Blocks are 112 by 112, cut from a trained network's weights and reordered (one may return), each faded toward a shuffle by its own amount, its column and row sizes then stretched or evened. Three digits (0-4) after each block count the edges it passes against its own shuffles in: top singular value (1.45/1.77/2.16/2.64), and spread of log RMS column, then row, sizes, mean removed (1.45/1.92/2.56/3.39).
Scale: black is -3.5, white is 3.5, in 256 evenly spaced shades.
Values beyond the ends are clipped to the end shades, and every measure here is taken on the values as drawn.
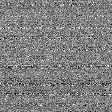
1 0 4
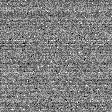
2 0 1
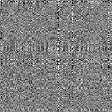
4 2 3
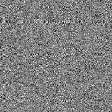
3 1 1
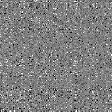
3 2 2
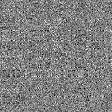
3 0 2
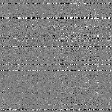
4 2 4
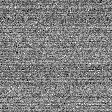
3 0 0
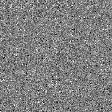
0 1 1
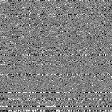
4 0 4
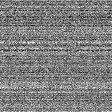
4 0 3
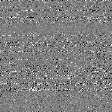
1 1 4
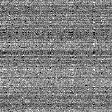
4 3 1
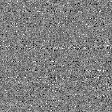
0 1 3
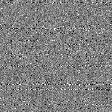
2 0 3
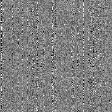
0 4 0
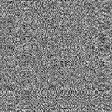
4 1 2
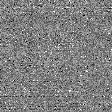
0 1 2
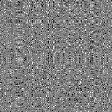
4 3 1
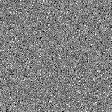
2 0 0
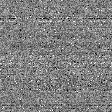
1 1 2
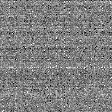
2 3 1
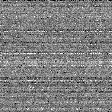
4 1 3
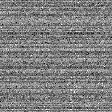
4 2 0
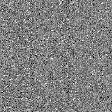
0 2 1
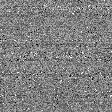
0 0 2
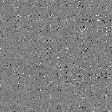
1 2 2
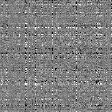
3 4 3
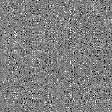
3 2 0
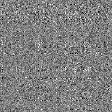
2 2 3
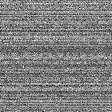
4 0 2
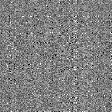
2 2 2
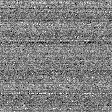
3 0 2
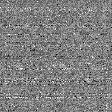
1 1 3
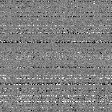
3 2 4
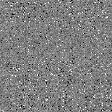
2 1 1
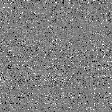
0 1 3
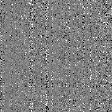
0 4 2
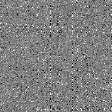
1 3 2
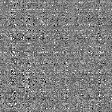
1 3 3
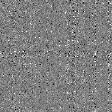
0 3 2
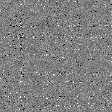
1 1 2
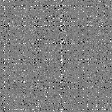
3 3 3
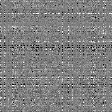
4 4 3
